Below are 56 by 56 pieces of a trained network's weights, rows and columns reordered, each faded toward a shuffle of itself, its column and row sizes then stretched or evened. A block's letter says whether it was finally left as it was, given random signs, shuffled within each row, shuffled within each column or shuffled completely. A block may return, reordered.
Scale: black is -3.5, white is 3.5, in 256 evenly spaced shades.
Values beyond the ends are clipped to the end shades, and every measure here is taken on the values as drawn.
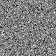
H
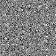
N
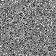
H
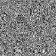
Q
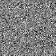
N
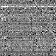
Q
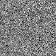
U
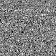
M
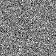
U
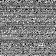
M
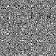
Q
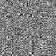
Q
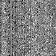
U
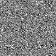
N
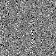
U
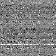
Q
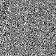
N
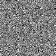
N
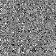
N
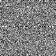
N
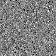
U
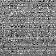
Q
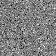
H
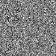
U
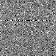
N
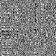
Q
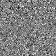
M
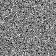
H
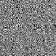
Q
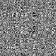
Q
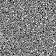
H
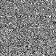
M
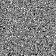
M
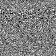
M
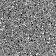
H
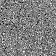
H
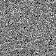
U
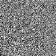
N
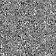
N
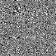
N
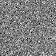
M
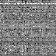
Q
